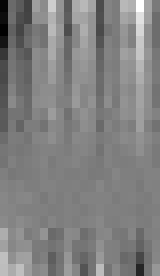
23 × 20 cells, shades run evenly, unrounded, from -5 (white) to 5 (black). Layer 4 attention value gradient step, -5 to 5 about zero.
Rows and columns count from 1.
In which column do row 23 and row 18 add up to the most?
18
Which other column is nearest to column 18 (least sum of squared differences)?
7
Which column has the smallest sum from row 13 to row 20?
1
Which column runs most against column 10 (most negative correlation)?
4
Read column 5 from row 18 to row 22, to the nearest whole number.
0 0 0 0 0
